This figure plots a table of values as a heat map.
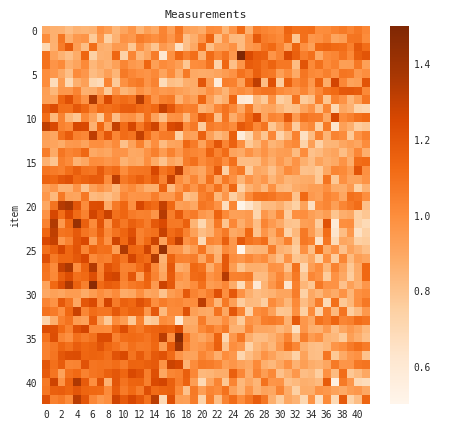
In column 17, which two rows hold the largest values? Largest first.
35, 36
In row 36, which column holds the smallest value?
26
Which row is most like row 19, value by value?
1
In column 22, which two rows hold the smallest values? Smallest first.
6, 4
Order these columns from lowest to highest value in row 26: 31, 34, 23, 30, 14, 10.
30, 34, 31, 10, 23, 14
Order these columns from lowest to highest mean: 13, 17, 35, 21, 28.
35, 28, 21, 17, 13
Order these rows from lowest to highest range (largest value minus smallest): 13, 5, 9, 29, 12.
5, 13, 9, 12, 29
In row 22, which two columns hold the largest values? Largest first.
4, 1
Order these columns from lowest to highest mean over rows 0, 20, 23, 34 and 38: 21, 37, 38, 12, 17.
37, 38, 21, 12, 17
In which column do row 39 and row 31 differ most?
20
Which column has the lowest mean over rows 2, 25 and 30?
25
